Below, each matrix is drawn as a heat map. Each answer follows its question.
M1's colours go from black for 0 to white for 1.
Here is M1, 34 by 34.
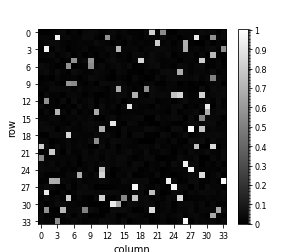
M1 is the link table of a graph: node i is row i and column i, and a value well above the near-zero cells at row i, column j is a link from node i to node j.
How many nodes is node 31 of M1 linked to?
5
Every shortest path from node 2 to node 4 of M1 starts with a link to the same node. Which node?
node 26
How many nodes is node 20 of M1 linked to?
3
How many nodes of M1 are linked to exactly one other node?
12
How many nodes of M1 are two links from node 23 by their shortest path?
3
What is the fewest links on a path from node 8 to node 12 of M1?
3
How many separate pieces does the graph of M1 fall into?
2
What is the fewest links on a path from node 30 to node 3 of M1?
2
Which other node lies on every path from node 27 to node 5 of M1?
node 29
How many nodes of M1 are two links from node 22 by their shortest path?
1
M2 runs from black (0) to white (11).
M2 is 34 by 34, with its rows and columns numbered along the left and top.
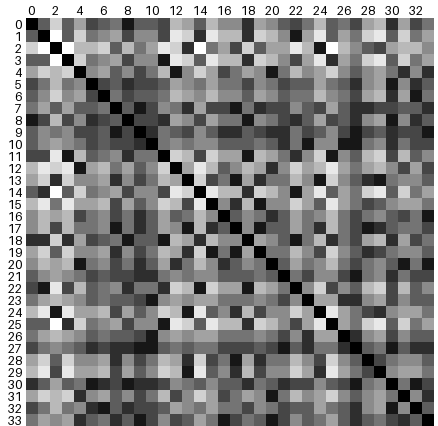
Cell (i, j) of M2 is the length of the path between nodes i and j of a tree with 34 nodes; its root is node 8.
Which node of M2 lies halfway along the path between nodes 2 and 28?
13
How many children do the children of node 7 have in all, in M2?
3
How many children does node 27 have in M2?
3
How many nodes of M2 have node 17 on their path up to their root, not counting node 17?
7
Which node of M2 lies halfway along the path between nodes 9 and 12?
20
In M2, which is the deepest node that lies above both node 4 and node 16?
33
